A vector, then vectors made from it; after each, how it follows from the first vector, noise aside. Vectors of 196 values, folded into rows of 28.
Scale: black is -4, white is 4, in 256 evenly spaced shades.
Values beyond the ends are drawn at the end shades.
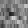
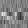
wrapped around, partly zeroed.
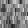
wrapped around.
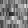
copied.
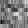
reversed, negated.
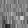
wrapped around, partly zeroed.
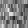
negated.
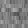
reversed, shrunk.
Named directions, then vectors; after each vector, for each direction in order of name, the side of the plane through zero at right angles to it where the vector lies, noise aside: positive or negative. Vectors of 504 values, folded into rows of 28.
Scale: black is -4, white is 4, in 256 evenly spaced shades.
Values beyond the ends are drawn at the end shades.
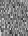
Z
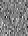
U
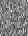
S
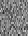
positive, positive, negative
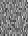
positive, positive, negative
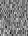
negative, positive, positive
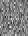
negative, positive, negative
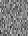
positive, negative, negative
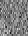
negative, positive, positive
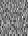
positive, positive, negative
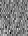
negative, positive, positive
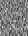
negative, negative, positive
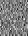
negative, negative, positive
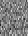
positive, positive, negative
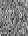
positive, negative, positive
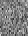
positive, negative, positive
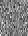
positive, positive, positive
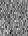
negative, positive, positive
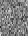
positive, negative, positive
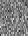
negative, positive, negative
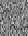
positive, positive, negative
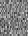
positive, negative, negative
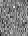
negative, negative, negative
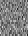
negative, negative, positive
